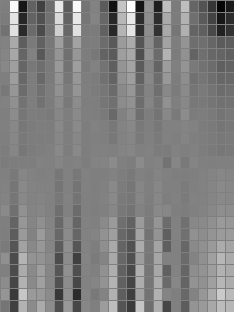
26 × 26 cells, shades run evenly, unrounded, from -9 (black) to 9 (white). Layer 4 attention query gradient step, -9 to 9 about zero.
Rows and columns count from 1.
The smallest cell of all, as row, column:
1, 25
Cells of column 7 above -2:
20
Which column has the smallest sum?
16
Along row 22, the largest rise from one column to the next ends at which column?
3
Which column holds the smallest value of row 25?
9
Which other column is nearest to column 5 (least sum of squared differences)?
24
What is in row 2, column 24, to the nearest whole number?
-4
